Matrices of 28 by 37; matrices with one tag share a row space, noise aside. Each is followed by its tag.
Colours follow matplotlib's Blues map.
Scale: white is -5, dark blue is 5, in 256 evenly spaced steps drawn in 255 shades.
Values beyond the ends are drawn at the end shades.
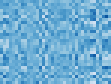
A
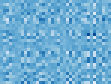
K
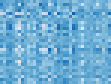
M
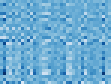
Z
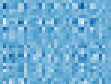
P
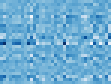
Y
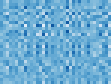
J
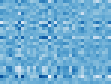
M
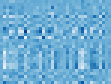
P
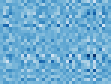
K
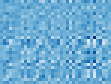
K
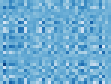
P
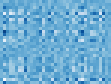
P
